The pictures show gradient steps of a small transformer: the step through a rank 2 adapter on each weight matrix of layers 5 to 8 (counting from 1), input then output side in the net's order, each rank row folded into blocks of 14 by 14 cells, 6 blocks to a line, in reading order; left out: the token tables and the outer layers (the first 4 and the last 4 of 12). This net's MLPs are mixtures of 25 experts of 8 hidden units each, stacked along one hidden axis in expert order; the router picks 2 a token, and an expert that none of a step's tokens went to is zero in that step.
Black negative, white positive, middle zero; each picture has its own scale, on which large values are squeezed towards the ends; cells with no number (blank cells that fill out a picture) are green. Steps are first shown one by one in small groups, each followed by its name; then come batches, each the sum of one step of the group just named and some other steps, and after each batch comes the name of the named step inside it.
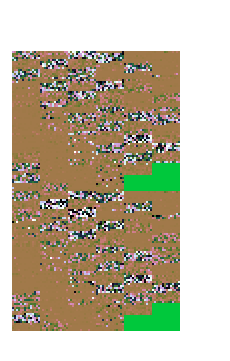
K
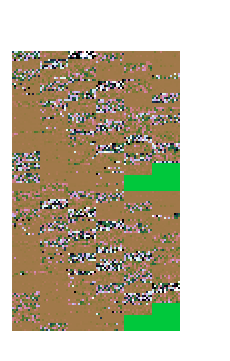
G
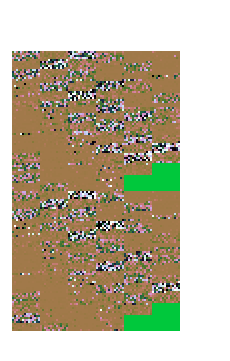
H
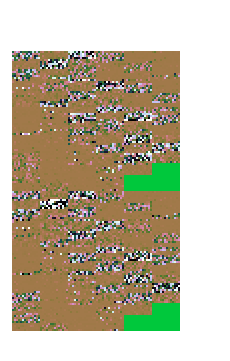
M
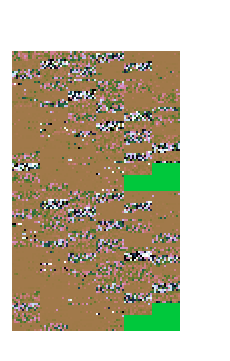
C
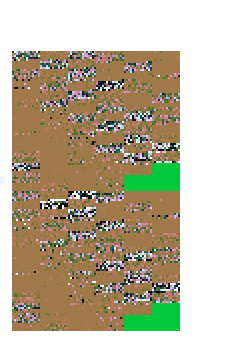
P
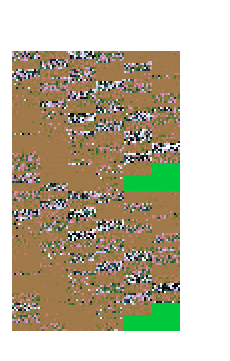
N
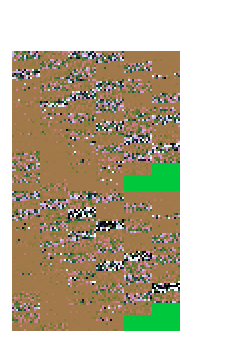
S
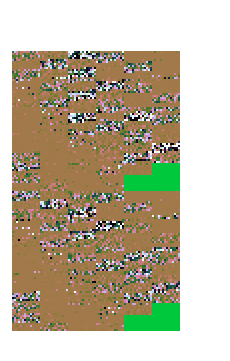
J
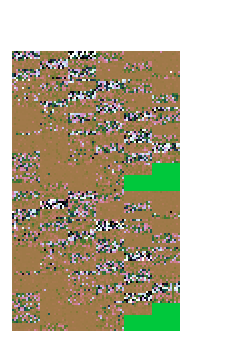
M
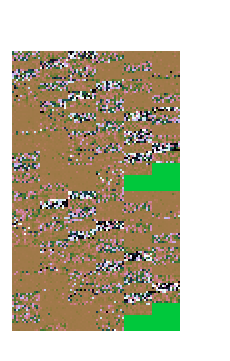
H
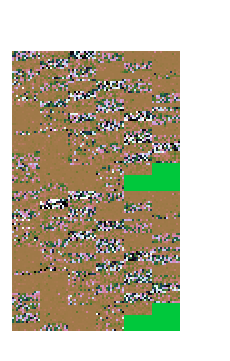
M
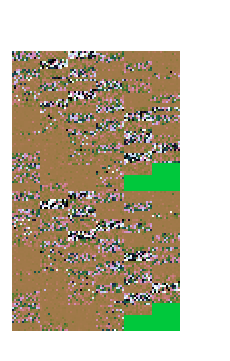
G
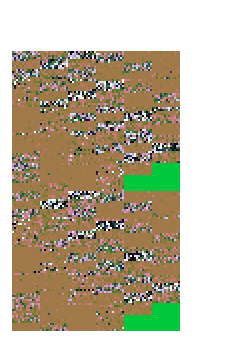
C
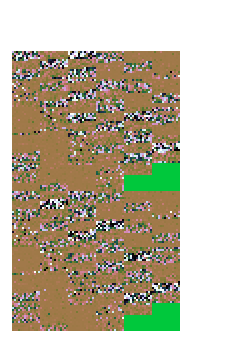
J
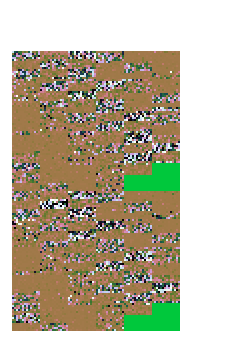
K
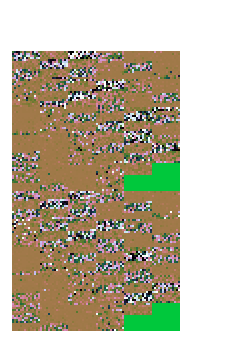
C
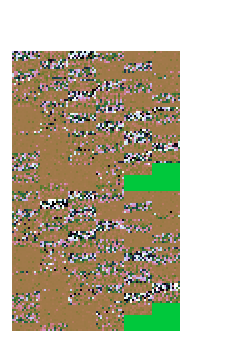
C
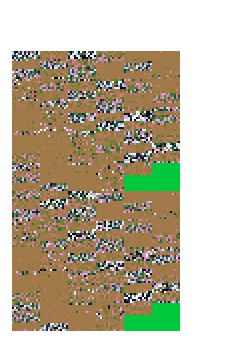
N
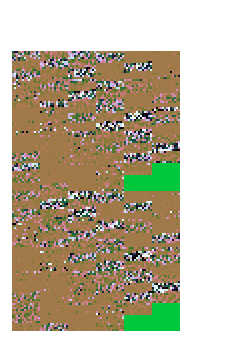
C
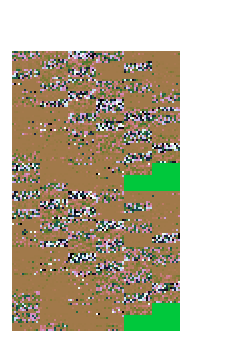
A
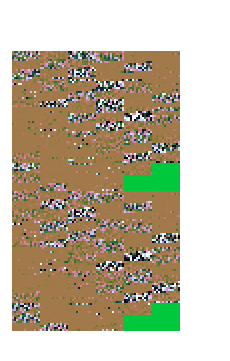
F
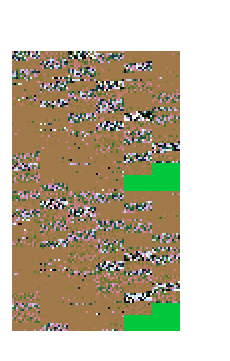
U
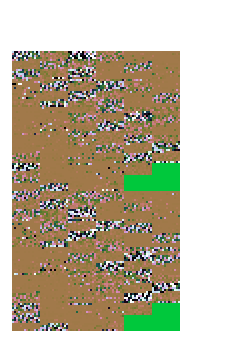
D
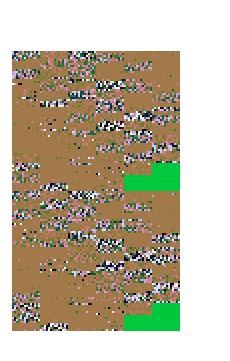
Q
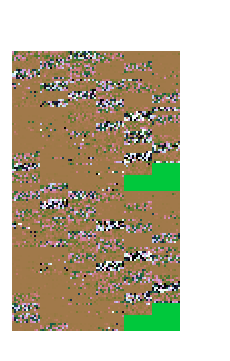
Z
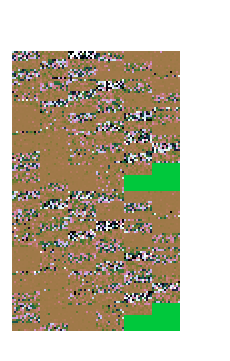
D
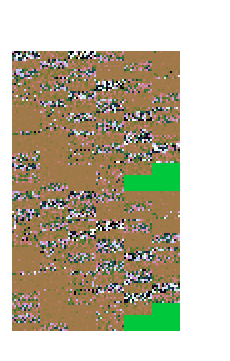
D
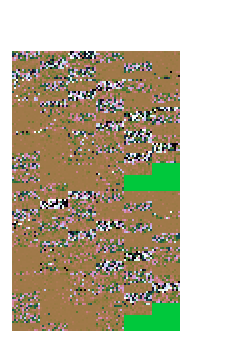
Z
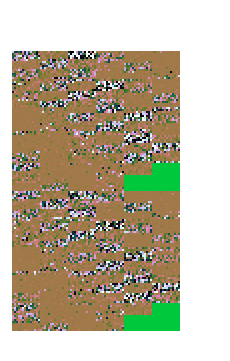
D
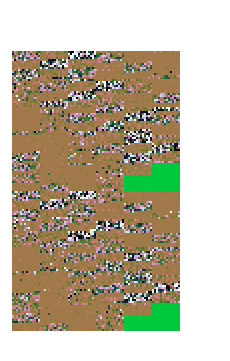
D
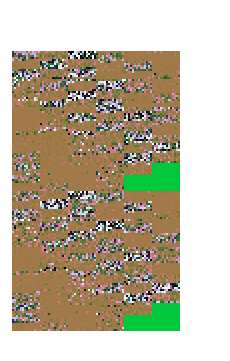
A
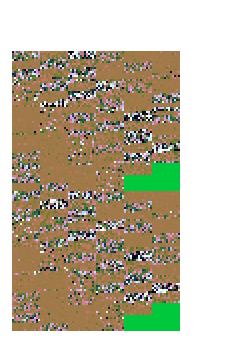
D
